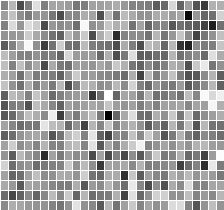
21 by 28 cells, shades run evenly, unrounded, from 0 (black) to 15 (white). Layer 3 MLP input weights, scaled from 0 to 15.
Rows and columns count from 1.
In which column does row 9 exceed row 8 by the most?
8
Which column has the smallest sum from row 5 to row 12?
18
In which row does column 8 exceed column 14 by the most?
5
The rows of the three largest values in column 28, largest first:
16, 10, 2
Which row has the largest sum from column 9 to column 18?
15
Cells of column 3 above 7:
14
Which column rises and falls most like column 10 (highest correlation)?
23
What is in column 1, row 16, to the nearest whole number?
9
